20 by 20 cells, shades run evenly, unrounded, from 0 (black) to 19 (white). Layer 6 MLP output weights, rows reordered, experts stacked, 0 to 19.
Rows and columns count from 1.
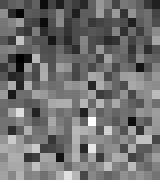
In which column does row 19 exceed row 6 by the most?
17
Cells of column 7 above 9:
8
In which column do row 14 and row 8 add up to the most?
12
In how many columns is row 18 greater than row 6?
14
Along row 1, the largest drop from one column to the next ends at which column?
6
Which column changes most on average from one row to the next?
2
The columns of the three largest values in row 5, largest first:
3, 20, 11
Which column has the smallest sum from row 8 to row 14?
5
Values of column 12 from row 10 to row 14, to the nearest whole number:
3 12 8 11 19
